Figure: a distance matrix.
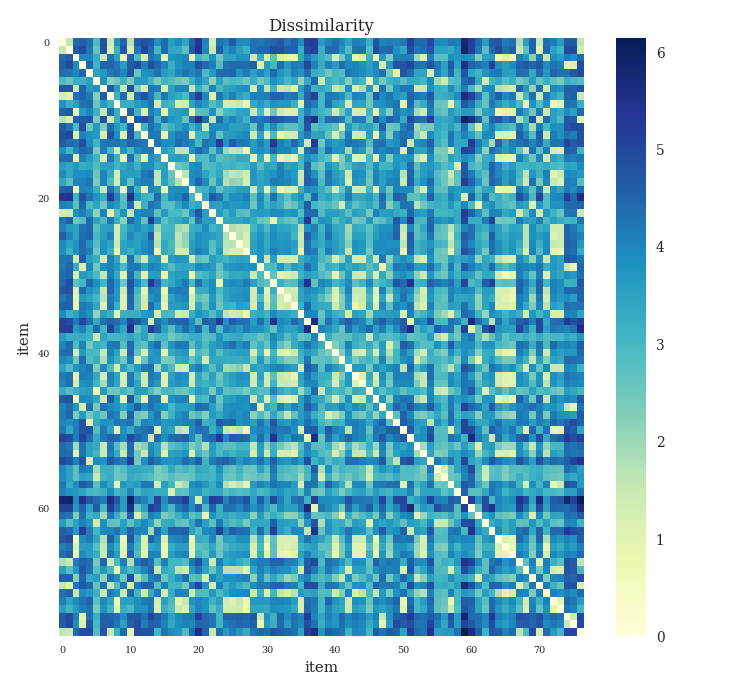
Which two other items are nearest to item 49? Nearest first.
4, 54
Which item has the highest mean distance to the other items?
59
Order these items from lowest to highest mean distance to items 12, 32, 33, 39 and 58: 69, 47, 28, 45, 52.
28, 52, 69, 45, 47
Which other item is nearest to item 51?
36
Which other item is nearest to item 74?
3
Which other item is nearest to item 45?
5
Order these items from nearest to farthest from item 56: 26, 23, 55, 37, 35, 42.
55, 35, 42, 26, 23, 37
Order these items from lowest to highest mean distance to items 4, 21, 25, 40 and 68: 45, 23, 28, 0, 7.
28, 45, 23, 7, 0
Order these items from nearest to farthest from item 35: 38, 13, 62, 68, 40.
68, 62, 38, 40, 13
